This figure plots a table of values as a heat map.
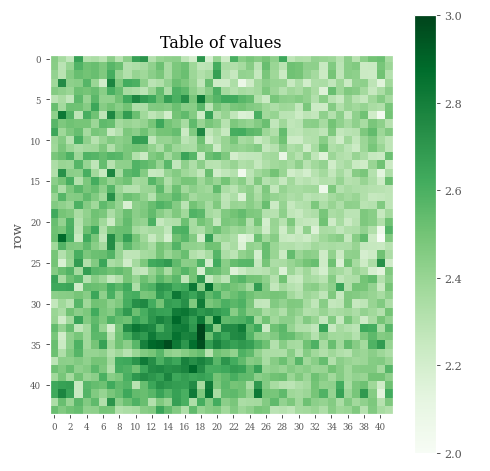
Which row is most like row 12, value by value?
26
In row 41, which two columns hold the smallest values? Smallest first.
40, 3
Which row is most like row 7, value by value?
22
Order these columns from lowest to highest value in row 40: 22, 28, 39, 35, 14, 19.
28, 39, 22, 35, 14, 19
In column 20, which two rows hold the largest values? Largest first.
32, 35
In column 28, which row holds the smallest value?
12
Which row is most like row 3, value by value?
14
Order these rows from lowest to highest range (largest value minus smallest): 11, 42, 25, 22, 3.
11, 42, 25, 3, 22
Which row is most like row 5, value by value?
30
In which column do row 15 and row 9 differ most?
18
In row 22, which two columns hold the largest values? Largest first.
1, 7
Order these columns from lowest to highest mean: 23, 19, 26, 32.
32, 26, 23, 19
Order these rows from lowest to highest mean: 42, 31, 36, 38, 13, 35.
13, 36, 42, 31, 38, 35
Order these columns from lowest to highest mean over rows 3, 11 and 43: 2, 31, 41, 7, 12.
31, 41, 12, 2, 7
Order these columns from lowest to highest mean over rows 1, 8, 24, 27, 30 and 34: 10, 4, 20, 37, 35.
35, 37, 4, 10, 20
